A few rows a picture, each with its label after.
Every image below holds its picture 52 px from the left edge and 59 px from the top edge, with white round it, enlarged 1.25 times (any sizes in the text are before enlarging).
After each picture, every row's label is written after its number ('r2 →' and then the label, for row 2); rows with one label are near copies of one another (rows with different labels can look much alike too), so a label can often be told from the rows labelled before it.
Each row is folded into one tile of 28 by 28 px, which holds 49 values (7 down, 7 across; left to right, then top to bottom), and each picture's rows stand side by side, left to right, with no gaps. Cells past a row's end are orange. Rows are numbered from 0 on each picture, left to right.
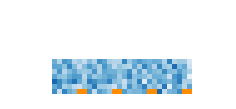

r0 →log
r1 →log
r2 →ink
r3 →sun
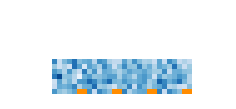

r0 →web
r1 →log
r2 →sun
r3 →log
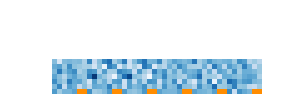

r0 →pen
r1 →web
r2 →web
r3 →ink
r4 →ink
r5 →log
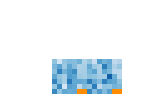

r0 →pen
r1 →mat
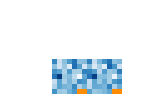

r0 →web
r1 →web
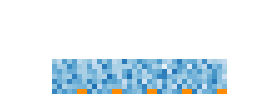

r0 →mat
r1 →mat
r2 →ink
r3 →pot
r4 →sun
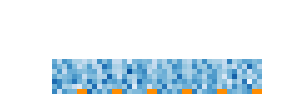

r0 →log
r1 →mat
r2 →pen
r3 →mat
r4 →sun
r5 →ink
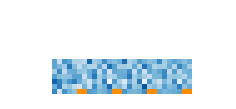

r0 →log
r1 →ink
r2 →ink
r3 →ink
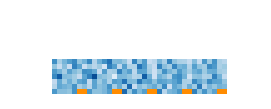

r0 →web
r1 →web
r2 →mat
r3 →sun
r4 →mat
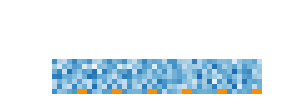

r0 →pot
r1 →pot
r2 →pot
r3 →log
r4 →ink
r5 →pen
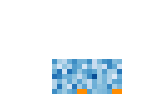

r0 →pot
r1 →web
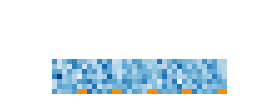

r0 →web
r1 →mat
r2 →log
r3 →ink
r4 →mat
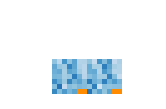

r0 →mat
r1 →mat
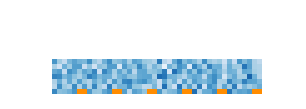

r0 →pot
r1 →pot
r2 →log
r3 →pot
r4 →sun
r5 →mat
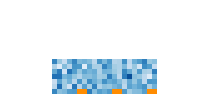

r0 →pot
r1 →mat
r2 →web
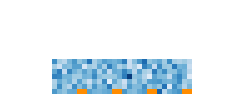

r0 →pot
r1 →ink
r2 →web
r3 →sun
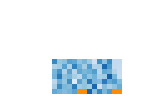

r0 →ink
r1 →mat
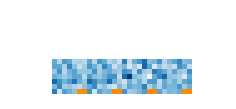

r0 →log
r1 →log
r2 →web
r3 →web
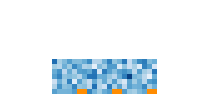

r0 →ink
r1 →pot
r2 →web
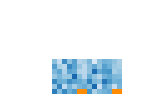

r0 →mat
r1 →pen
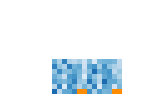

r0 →sun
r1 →pen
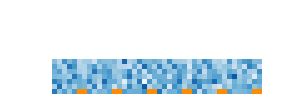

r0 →mat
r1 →pen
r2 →ink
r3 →sun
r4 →log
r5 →web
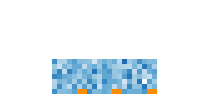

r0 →pot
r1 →pen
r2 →ink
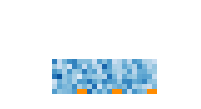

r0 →web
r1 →mat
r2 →log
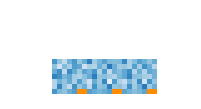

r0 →pot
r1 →ink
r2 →ink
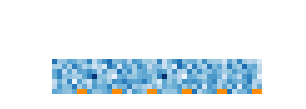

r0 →ink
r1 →web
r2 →log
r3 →web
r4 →sun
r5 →sun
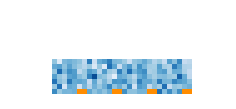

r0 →pen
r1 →web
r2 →pen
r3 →mat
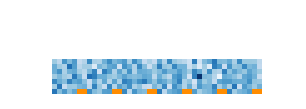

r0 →mat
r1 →pot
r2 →log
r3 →sun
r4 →web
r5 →sun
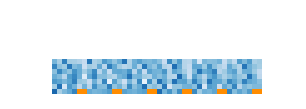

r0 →sun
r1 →ink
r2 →ink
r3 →mat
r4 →pen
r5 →mat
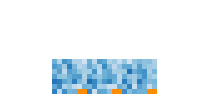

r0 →log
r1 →log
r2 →pen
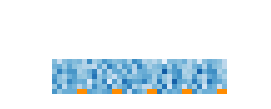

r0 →pen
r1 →ink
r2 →log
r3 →pen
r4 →pen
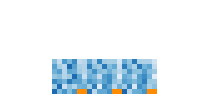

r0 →mat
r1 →sun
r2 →sun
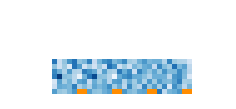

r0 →web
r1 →web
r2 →pot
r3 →sun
